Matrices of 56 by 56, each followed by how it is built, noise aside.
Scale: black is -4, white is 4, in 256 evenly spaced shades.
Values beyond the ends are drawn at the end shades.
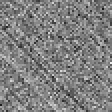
Toeplitz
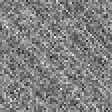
Toeplitz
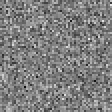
noise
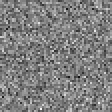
noise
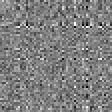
low rank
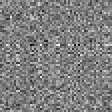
low rank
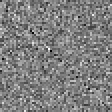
diagonal
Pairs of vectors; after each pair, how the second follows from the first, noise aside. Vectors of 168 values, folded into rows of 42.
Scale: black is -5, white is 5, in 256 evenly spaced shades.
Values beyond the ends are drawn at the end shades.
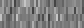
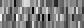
scaled up.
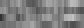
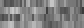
reversed.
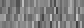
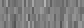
reversed, negated, shrunk.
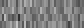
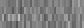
negated, shrunk.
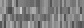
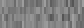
reversed, negated, shrunk.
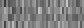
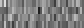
negated.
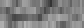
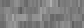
negated, shrunk.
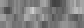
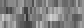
reversed.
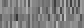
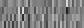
reversed.
